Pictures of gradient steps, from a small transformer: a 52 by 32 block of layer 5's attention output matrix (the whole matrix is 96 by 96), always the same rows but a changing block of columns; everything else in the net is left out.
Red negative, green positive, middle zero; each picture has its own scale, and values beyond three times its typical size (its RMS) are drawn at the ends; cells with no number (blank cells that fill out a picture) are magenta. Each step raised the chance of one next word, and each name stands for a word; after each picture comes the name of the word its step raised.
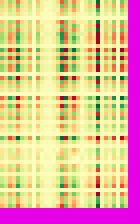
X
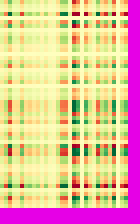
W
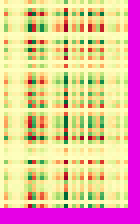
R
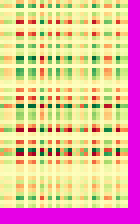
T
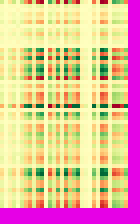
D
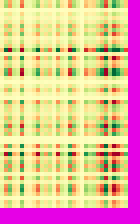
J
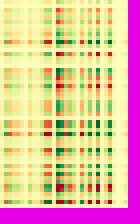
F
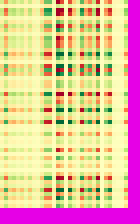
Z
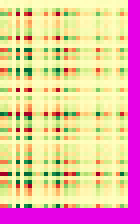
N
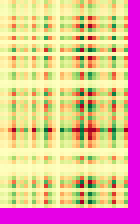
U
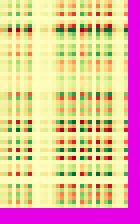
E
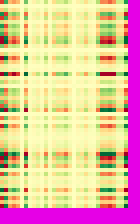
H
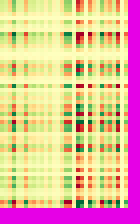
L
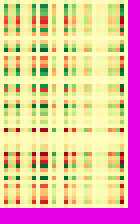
J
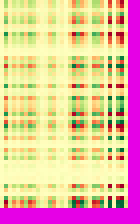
L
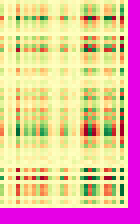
U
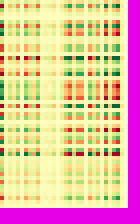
T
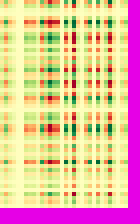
X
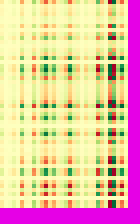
D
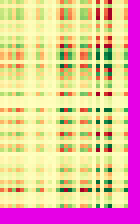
Z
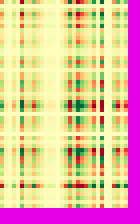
W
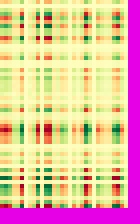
U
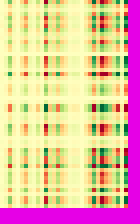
H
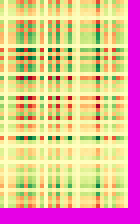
X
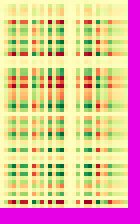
F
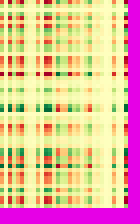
H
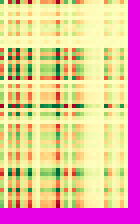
D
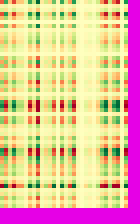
W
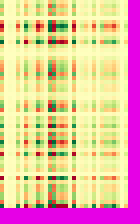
R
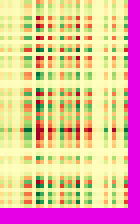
U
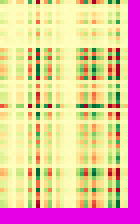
D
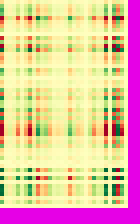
U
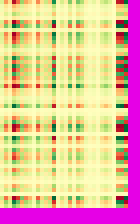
L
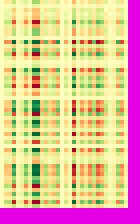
F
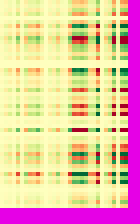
N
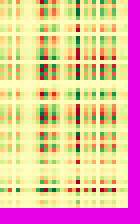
Z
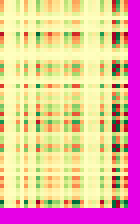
L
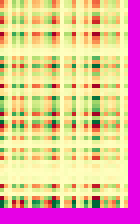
L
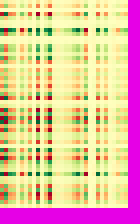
E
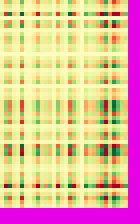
W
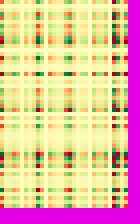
H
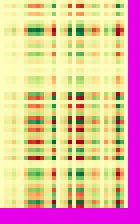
E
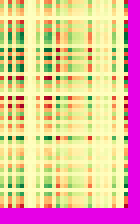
X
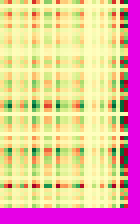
W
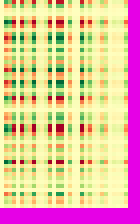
X
